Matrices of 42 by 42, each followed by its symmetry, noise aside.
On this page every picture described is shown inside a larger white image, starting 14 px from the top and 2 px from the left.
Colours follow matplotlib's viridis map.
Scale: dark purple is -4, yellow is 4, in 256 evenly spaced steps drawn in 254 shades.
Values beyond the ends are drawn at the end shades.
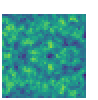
mirrored top to bottom.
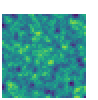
symmetric.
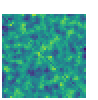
no symmetry.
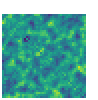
symmetric.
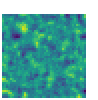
antisymmetric.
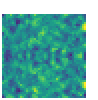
mirrored top to bottom.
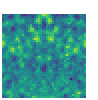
mirrored left to right.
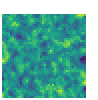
no symmetry.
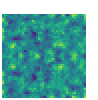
mirrored top to bottom.
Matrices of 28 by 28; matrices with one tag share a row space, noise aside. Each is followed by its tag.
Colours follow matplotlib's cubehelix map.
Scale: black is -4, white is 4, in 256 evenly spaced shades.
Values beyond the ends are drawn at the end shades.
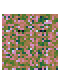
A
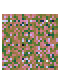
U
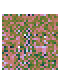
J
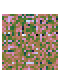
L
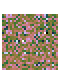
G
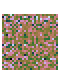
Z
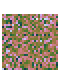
Z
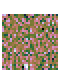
U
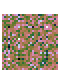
A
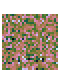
L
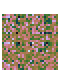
A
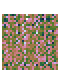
G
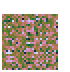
L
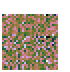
G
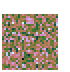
L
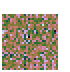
J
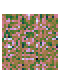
L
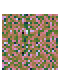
U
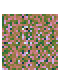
U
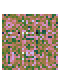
L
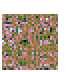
Z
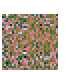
Z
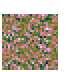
A
